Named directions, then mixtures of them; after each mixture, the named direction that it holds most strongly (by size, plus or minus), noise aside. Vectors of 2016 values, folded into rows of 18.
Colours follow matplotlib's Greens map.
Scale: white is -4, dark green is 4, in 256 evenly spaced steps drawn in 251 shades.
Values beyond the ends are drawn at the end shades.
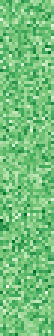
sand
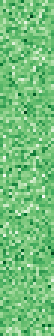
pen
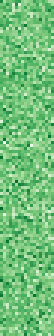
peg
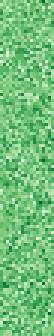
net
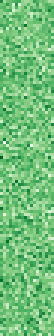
peg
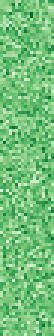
peg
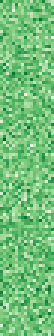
peg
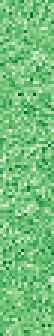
pen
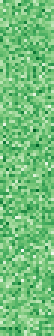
peg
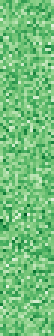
sand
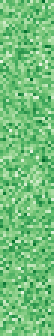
net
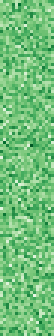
peg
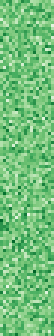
sand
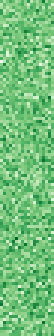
net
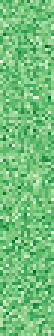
sand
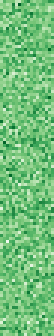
peg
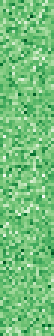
pen
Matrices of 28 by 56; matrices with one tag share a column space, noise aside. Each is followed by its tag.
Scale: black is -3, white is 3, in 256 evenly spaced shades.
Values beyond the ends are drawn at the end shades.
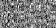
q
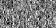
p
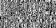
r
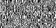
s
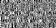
r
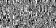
s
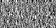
s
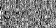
p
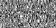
q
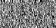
s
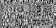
s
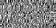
q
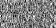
q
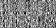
r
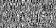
q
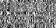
r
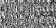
s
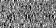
q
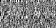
s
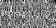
s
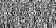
r
